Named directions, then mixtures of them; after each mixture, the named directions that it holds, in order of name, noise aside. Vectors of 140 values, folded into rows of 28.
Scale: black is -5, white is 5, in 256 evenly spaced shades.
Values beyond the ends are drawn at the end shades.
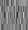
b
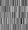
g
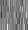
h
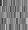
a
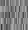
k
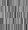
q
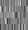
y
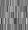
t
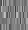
a, b.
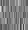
k, y.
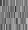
a, k.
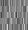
h, t, y.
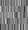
y.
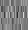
b, k.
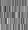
g, y.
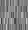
t.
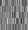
a, g.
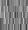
q, y.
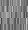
t, y.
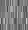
t.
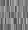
k, q, t.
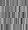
g, k.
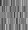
a, b.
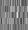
b, g, t.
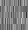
g, h, t.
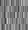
a, b, y.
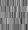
g, q.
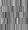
a, g, k.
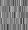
g, h.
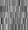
k, t.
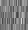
g.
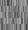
b, q.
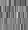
b, y.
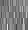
h, q.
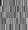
a.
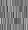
q, t.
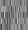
b, g, k.
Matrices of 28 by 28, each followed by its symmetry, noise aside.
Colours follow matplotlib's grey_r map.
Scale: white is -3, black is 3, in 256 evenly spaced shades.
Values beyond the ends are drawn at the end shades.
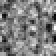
mirrored top to bottom.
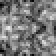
mirrored top to bottom.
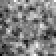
antisymmetric.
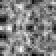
mirrored top to bottom.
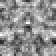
mirrored left to right.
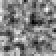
symmetric across the other diagonal.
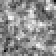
symmetric across the other diagonal.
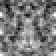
mirrored left to right.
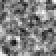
symmetric across the other diagonal.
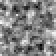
same after a half turn.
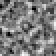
symmetric.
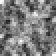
same after a half turn.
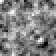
symmetric.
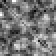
symmetric.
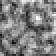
symmetric across the other diagonal.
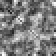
symmetric.
